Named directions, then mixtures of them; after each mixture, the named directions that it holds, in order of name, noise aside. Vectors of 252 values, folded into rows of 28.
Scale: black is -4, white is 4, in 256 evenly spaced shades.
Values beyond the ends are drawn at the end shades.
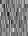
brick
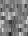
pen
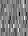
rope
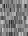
brick, pen.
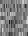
brick, pen.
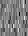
rope.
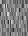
brick.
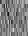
brick.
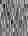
brick.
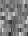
pen.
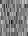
brick, pen.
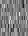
brick, rope.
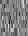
brick, rope.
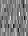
rope.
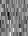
brick, pen.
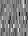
rope.
